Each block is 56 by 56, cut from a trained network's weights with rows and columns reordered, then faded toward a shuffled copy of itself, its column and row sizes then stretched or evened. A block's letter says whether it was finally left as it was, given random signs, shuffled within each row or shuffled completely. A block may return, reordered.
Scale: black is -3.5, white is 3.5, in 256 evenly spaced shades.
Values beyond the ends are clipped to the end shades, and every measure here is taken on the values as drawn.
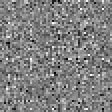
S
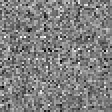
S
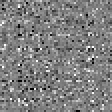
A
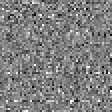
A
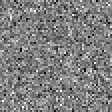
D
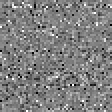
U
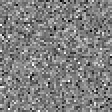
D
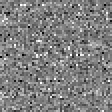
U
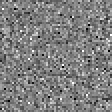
D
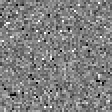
D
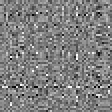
A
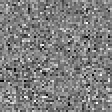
S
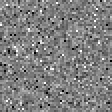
D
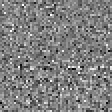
U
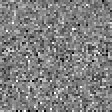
U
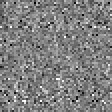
U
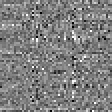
A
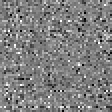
S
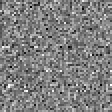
U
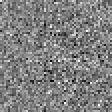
S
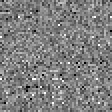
U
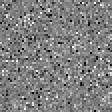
D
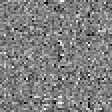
S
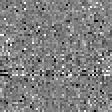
A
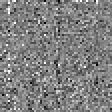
S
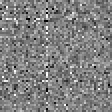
S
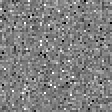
D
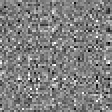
A
